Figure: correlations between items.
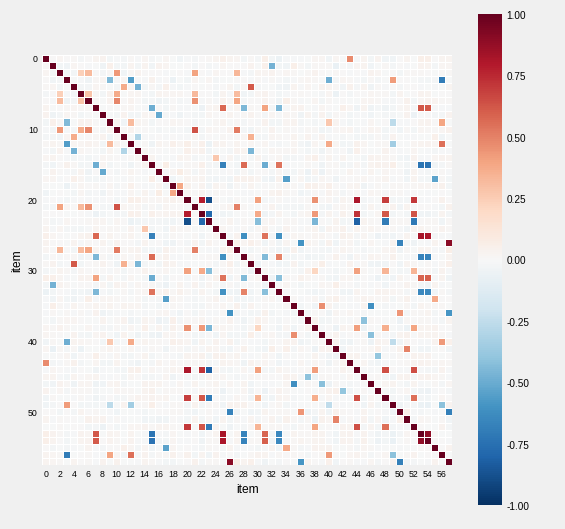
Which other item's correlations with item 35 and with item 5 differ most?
46
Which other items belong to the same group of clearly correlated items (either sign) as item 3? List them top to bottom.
9, 12, 40, 49, 56
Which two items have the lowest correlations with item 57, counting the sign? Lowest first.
50, 36
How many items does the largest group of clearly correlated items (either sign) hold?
8
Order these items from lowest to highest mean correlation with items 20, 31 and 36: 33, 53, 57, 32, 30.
57, 33, 32, 30, 53
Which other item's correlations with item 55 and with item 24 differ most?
17
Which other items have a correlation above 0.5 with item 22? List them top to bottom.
20, 44, 48, 52
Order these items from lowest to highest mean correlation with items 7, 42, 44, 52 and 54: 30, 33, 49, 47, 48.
33, 47, 49, 30, 48
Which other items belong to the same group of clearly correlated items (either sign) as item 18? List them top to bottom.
19
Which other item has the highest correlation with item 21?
10
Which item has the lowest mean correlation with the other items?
23
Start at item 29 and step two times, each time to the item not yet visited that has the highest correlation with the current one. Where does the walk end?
11
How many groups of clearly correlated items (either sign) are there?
16
